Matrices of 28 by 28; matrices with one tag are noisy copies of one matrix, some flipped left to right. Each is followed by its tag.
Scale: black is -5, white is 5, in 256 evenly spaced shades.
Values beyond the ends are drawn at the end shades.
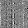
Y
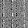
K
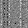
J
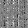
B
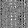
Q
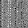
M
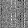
Q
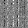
B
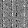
K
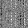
Q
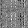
Q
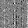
Y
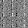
K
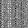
M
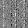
K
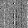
Y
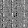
K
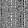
Q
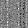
J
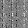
K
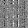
B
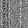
J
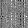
Q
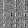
K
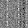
J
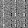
K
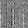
Y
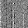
Y
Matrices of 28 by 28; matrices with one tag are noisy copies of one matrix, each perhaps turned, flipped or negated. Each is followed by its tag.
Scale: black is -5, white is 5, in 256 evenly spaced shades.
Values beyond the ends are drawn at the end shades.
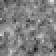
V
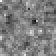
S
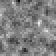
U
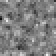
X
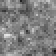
V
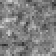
V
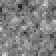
V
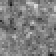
V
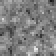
V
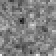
S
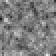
X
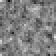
X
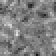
U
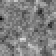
U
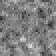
U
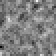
X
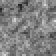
V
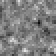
U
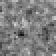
S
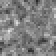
U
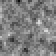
U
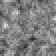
U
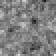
S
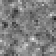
U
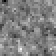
V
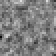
X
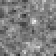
S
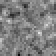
U
